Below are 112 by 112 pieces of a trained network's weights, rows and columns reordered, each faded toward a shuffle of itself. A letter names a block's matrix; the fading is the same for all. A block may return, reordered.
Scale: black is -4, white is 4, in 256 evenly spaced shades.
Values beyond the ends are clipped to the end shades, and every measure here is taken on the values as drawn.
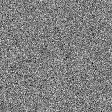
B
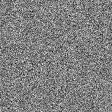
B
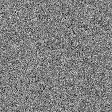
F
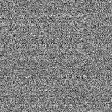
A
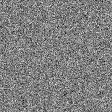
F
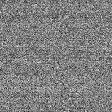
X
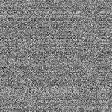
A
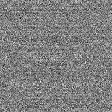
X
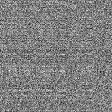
A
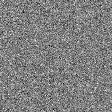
F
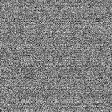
A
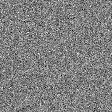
F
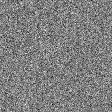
B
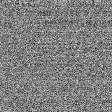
X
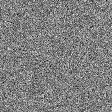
B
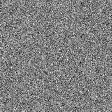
F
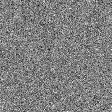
F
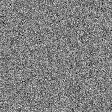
F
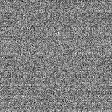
A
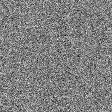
B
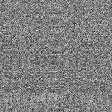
X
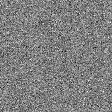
F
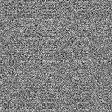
A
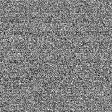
X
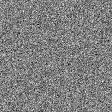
B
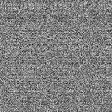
A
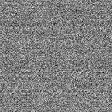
X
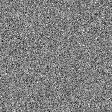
F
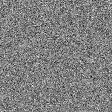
B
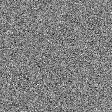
F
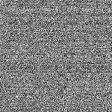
X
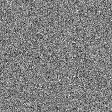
F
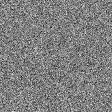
B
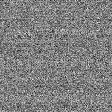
X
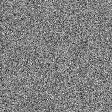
B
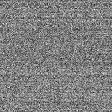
X
